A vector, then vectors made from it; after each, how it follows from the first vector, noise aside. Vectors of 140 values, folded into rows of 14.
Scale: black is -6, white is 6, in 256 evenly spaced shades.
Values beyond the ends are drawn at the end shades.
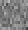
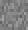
wrapped around, shrunk.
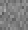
wrapped around, shrunk.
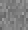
wrapped around, negated, shrunk.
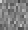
reversed, negated.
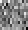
scaled up.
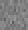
wrapped around, shrunk.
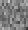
copied.
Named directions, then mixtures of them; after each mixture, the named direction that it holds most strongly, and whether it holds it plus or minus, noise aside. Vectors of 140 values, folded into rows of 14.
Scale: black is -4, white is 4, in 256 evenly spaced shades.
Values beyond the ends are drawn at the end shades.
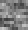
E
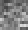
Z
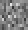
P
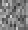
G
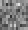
G, minus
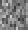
G, plus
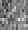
G, minus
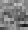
Z, minus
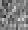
G, minus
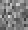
P, plus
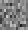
G, minus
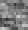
E, plus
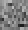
Z, minus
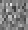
P, plus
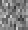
G, plus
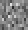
P, plus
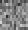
G, plus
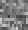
E, minus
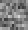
E, plus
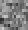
E, plus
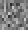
P, minus
